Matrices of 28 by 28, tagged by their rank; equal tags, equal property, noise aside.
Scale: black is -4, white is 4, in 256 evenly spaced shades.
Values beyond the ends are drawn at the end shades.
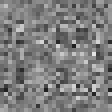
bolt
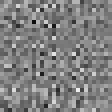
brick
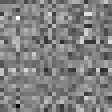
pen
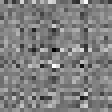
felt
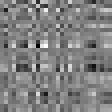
felt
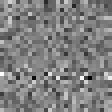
brick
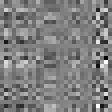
felt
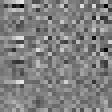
bolt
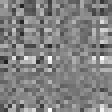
felt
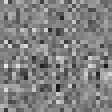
pen
